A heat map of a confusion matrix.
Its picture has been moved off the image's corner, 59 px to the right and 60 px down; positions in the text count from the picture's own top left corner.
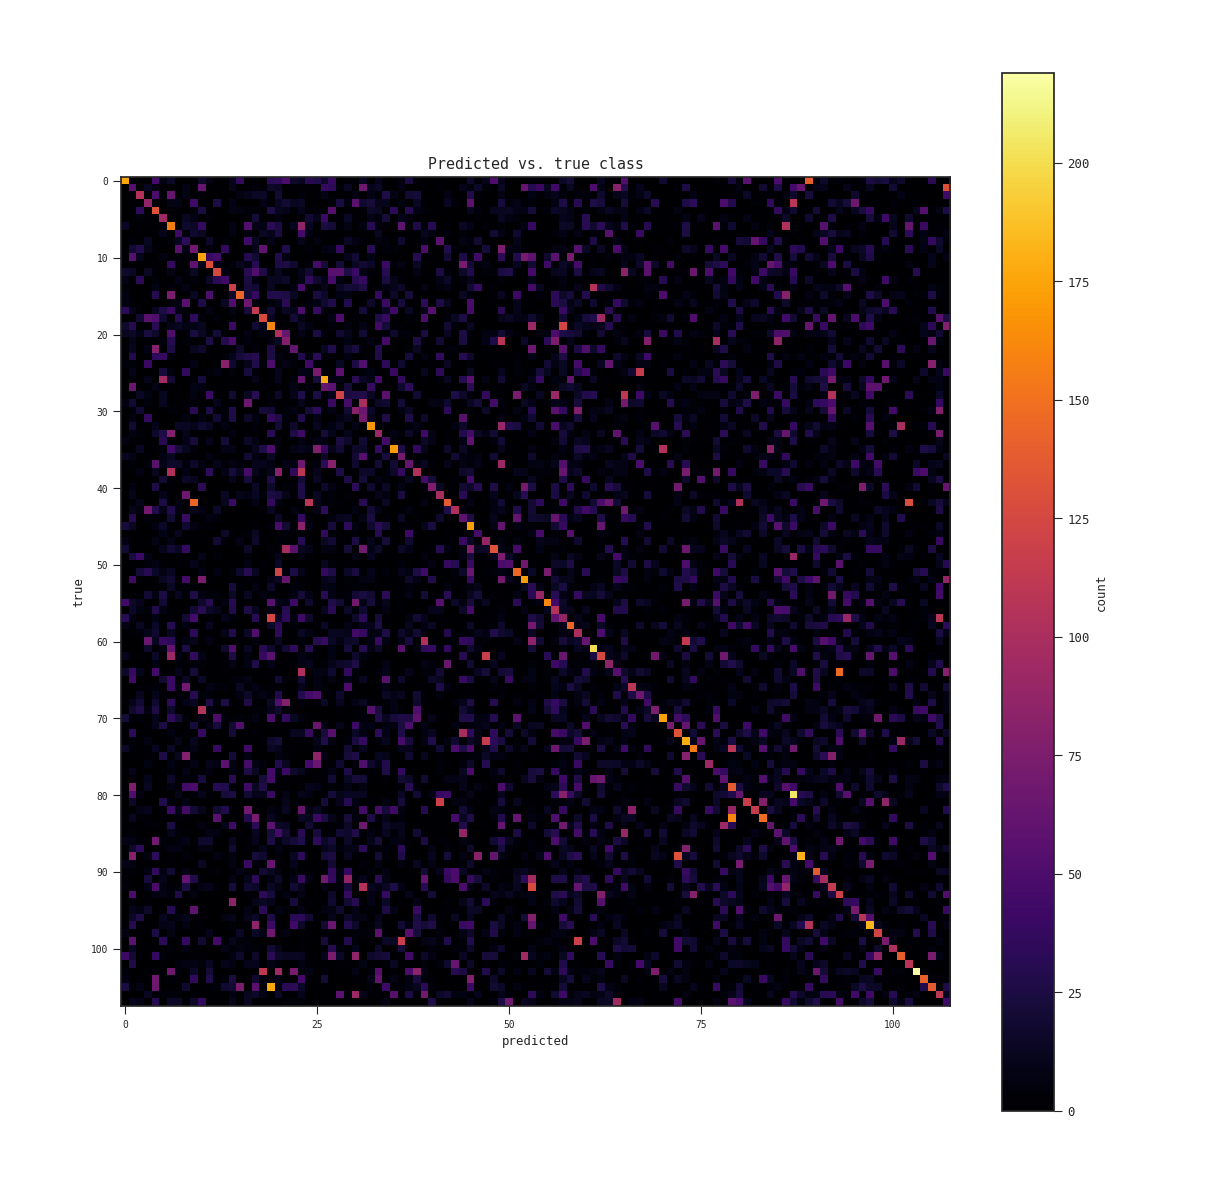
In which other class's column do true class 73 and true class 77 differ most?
47
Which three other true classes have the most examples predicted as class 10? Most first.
69, 52, 1
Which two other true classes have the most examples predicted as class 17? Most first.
97, 83
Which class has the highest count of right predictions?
103
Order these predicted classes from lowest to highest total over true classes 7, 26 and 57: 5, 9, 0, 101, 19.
101, 0, 9, 5, 19
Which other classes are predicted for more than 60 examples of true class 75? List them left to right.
8, 25, 73, 92
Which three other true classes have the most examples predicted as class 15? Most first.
105, 71, 0
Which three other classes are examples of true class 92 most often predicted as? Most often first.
53, 31, 86
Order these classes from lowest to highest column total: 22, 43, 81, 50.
50, 43, 81, 22
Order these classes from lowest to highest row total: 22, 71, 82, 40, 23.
23, 22, 71, 40, 82
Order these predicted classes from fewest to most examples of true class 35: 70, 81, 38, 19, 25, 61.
61, 81, 38, 19, 25, 70
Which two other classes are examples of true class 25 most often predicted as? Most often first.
67, 28
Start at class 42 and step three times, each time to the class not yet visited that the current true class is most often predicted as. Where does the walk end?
87
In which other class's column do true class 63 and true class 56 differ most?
42
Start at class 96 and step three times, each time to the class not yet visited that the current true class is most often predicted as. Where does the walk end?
30
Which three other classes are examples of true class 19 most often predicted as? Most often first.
57, 53, 107
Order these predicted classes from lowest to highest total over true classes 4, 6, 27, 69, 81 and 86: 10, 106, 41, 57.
106, 57, 41, 10
